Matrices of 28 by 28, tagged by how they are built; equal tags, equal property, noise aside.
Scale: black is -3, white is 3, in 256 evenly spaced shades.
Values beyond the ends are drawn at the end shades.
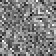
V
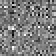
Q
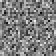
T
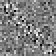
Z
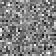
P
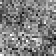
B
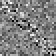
Z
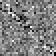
Z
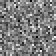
P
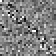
Z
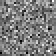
P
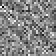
V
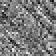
V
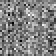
Q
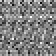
T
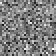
T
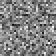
T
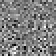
Q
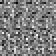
T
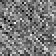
V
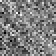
V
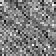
V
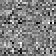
Q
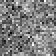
B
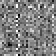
Q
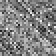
V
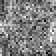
B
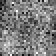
B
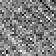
V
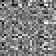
Q
